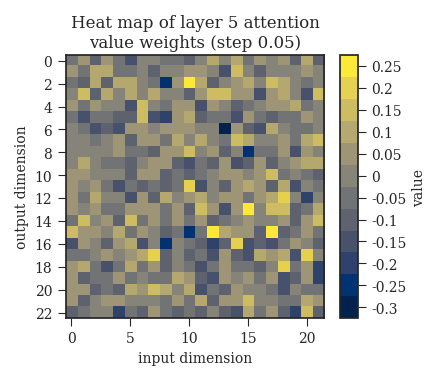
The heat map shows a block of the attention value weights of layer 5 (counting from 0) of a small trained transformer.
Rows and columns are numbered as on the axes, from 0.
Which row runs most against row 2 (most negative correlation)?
9
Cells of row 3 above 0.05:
8
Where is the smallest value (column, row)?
13, 6
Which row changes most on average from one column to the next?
16
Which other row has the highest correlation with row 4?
5
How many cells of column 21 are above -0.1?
17
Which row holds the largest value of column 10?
2
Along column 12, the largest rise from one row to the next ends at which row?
15
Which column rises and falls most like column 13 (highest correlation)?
4
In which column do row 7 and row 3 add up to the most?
21
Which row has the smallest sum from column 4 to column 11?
22
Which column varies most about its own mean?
10
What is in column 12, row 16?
-0.2
